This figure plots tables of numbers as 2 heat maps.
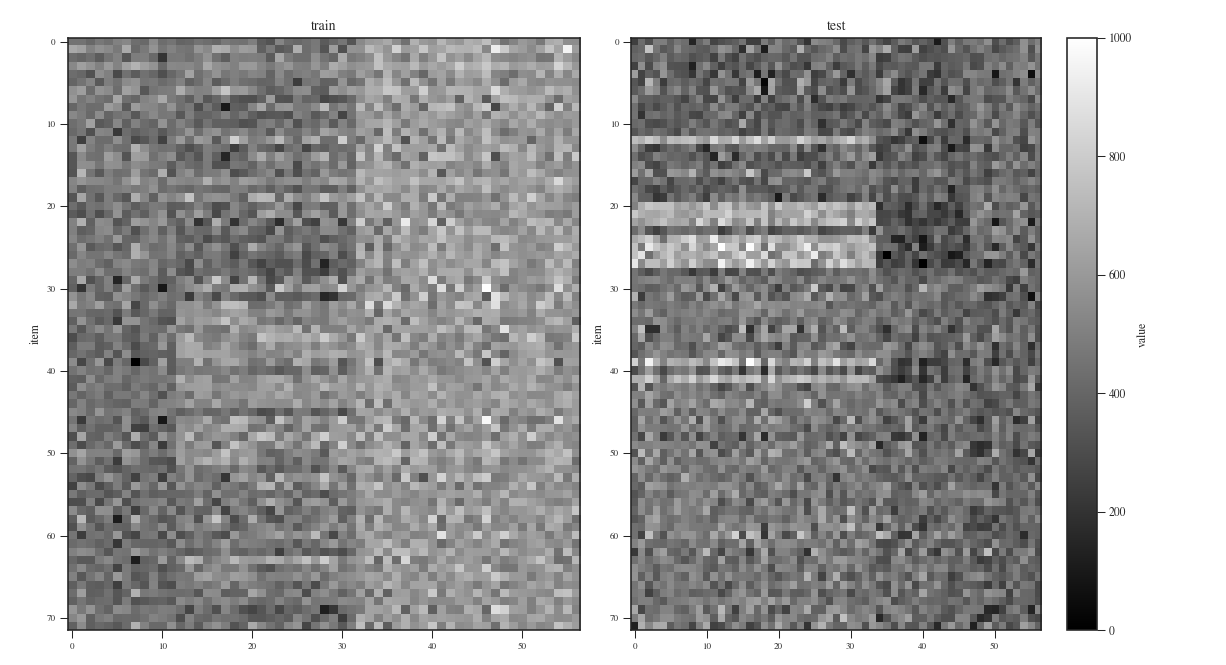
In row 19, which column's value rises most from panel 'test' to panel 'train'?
20
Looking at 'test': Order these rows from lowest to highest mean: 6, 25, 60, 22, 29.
6, 29, 60, 22, 25
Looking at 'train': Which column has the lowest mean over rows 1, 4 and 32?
7
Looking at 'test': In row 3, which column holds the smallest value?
8
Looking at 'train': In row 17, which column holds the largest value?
54
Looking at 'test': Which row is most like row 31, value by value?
69
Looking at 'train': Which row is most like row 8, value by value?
14
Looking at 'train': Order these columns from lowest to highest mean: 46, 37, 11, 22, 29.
11, 22, 29, 37, 46
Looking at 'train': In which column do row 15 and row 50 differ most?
17
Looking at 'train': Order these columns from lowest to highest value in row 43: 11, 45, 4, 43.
4, 11, 43, 45
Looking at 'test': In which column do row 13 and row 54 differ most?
44
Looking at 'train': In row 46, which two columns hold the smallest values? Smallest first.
10, 1
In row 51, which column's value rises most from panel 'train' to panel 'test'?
5
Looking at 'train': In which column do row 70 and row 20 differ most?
30
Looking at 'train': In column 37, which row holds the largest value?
22
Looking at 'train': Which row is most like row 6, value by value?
50
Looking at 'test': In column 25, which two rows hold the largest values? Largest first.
26, 30
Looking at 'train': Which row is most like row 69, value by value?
31
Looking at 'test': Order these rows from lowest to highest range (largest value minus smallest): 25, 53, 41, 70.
53, 70, 41, 25
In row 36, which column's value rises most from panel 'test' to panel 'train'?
56
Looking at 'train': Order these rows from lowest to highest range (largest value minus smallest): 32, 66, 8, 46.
66, 32, 8, 46
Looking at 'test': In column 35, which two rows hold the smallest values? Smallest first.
26, 35
